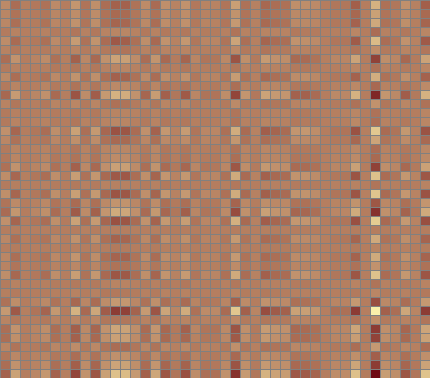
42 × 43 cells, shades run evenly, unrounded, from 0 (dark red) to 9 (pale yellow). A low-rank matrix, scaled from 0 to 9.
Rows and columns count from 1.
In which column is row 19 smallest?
38
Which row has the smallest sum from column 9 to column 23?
35
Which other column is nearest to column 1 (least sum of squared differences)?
6
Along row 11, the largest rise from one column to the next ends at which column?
39
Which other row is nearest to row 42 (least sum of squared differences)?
11
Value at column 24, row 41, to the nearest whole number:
3
